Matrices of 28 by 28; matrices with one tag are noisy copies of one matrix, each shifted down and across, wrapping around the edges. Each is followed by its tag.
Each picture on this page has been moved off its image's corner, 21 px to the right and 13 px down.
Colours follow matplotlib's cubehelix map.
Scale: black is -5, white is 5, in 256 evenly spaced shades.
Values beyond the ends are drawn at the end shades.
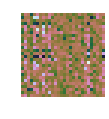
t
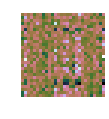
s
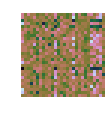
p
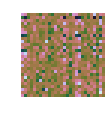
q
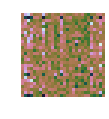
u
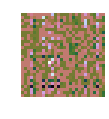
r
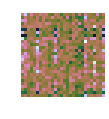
u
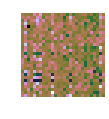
u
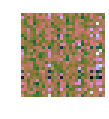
r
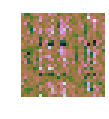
s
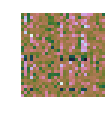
s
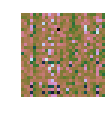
r
